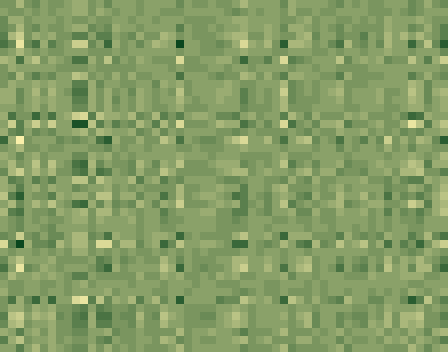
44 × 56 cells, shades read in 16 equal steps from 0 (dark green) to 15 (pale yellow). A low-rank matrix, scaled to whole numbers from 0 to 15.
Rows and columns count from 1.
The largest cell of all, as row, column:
18, 3
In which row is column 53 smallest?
31
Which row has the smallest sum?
38
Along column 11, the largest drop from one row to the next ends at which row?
16
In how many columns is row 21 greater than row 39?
23
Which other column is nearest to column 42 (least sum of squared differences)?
47
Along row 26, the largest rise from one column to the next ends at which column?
12
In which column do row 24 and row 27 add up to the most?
56
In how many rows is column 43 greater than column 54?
19
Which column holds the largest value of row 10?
10
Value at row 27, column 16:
9
